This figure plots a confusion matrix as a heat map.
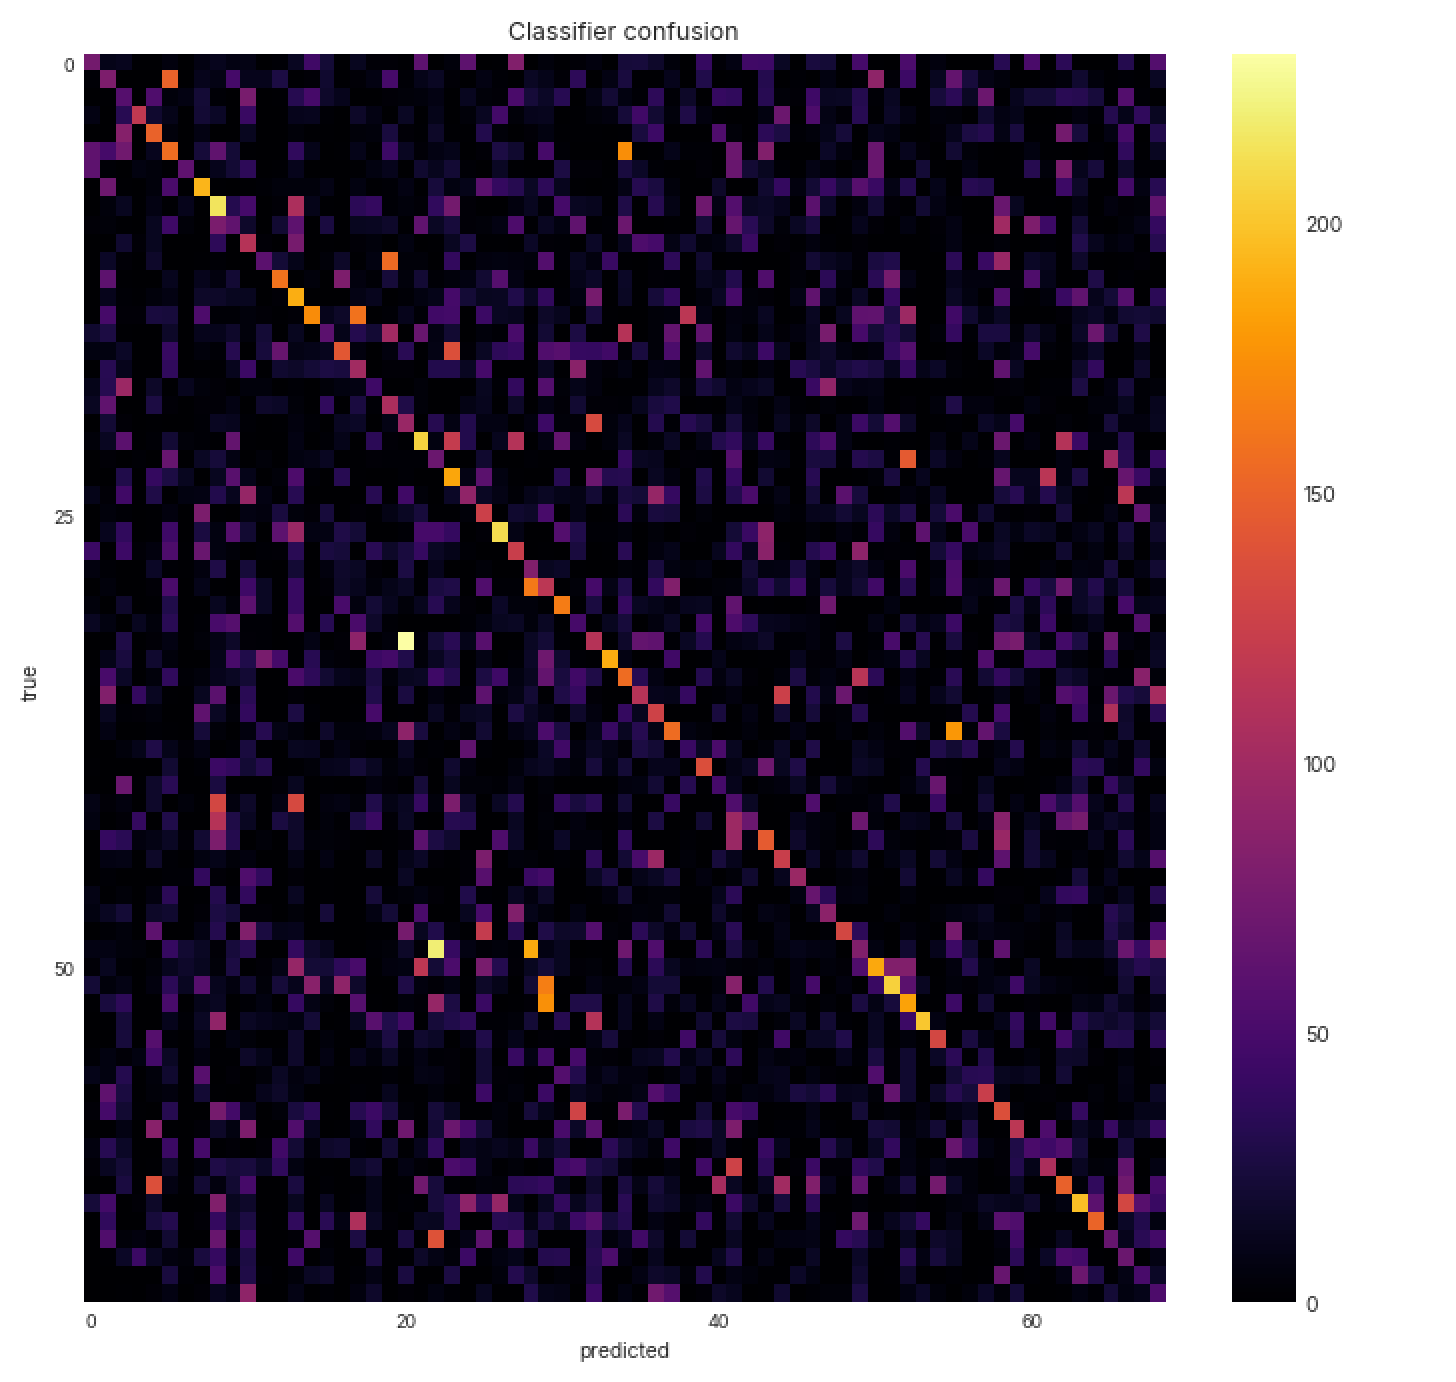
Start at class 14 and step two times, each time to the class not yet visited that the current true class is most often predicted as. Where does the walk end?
31
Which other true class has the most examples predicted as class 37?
29
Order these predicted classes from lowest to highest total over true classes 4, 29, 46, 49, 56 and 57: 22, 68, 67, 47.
67, 47, 68, 22
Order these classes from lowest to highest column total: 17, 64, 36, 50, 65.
64, 65, 17, 50, 36
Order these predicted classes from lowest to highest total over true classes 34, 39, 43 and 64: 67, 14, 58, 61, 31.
61, 14, 31, 67, 58
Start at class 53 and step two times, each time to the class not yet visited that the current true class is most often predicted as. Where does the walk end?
20
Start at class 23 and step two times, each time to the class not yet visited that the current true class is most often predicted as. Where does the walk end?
41
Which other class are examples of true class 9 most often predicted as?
58
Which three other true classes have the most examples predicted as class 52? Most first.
22, 14, 50
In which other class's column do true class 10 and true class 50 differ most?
21
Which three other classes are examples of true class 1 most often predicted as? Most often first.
5, 50, 55
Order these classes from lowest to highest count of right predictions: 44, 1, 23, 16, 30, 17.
1, 17, 44, 16, 30, 23
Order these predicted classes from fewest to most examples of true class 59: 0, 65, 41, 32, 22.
0, 22, 65, 32, 41
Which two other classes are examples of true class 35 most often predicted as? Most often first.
44, 68
